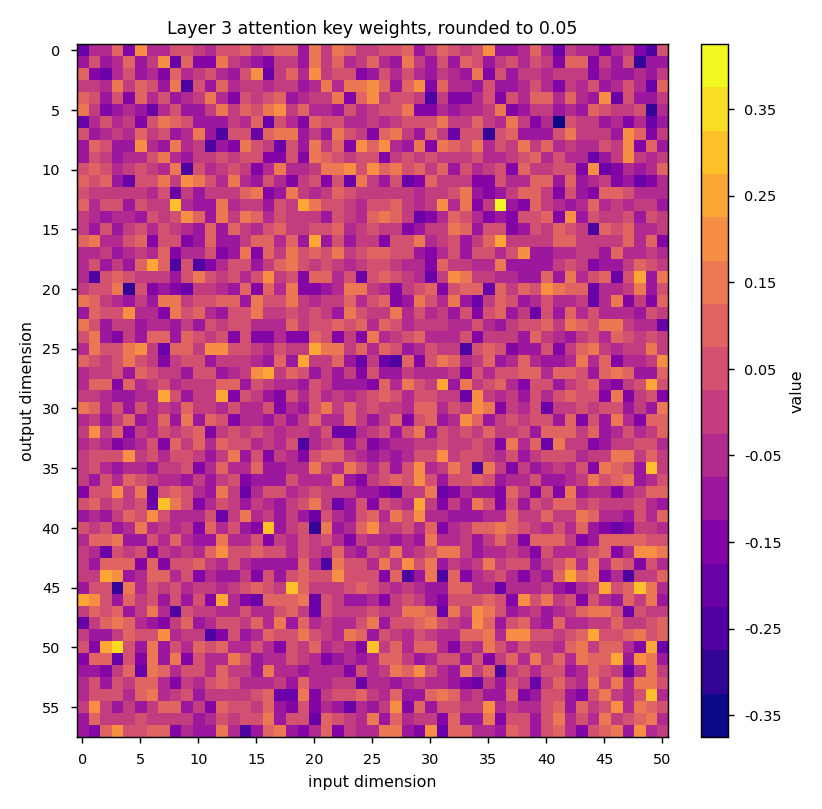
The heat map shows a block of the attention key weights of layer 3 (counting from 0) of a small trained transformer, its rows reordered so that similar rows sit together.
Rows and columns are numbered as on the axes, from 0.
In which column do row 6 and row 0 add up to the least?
41
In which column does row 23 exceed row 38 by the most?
22
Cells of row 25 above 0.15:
4
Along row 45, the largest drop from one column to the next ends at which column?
3
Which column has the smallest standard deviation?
13
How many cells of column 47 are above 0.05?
12
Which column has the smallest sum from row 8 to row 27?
37
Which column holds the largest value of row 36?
29
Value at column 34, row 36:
0.1
